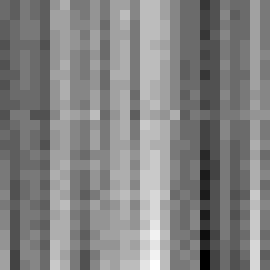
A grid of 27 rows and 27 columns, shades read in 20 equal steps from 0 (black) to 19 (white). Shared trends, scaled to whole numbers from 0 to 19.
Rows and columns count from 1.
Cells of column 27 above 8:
22
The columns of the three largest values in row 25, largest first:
16, 26, 15
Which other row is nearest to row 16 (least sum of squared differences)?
19
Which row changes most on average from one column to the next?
27
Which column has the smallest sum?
21
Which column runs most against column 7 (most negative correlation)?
12
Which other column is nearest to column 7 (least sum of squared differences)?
13
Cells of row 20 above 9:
11
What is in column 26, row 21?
14
